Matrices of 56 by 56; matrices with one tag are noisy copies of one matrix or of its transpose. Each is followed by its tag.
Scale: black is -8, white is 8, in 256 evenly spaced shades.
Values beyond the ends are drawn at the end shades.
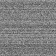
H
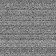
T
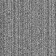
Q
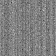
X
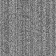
X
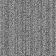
X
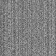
Q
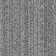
H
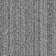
T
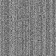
X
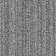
X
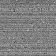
Q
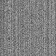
Q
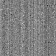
H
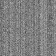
T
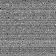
T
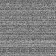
T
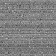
H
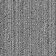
Q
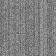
T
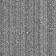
T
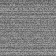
Q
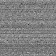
H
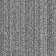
T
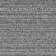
Q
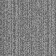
Q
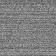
Q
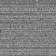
Q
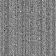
X
